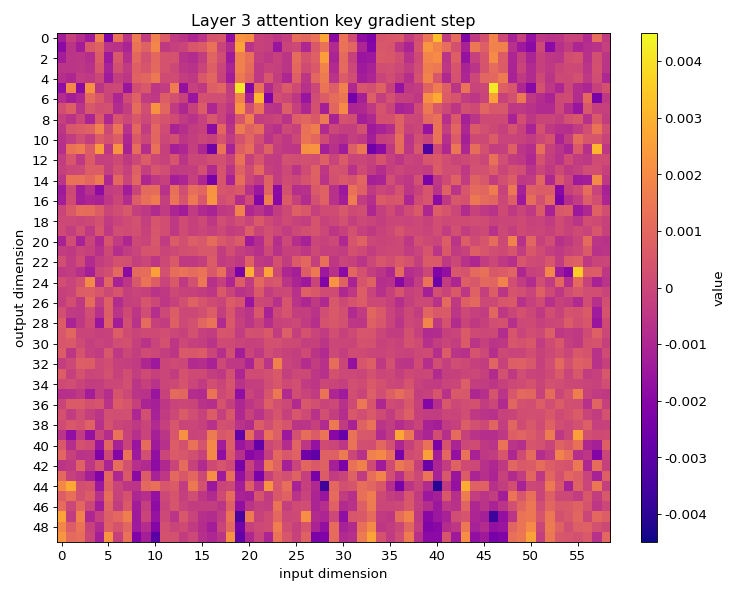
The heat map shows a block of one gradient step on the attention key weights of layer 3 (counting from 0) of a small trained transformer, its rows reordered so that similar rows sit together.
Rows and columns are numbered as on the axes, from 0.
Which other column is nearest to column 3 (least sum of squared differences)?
29
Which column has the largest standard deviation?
19
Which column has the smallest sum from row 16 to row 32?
40
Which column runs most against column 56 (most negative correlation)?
25
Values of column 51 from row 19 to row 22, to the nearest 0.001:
0 0 0 0
